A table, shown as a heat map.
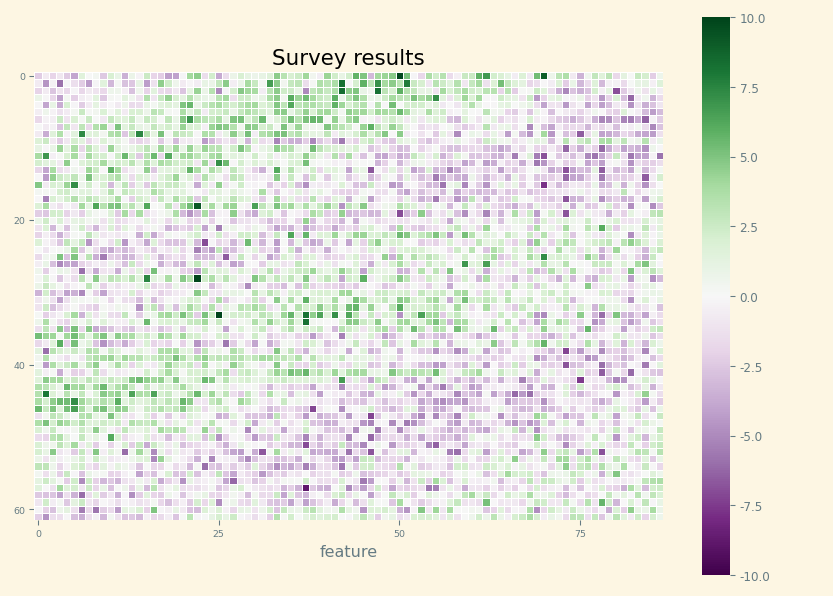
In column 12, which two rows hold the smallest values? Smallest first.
52, 23
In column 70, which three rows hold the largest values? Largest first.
0, 25, 37
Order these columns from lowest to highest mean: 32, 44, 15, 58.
58, 32, 44, 15
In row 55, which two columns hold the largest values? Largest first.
80, 65
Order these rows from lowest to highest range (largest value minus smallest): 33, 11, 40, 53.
53, 40, 11, 33
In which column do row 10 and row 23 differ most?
23
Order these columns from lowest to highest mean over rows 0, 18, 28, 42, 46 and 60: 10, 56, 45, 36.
56, 36, 45, 10
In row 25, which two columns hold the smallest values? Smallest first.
26, 9
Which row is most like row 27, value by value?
60
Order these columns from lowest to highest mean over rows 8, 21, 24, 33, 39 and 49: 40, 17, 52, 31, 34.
40, 52, 34, 31, 17
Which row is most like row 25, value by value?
37
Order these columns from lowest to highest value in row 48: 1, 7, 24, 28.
28, 7, 24, 1
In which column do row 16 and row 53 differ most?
16
